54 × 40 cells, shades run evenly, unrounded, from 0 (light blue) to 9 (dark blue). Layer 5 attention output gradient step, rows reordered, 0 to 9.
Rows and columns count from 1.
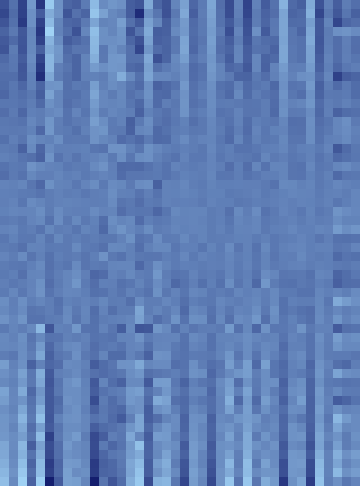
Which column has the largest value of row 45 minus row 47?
38
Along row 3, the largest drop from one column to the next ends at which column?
6
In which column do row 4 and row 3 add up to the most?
5
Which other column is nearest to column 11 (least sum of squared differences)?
35
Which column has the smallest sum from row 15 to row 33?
13
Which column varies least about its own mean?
37
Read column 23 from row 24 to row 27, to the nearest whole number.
4 4 4 4
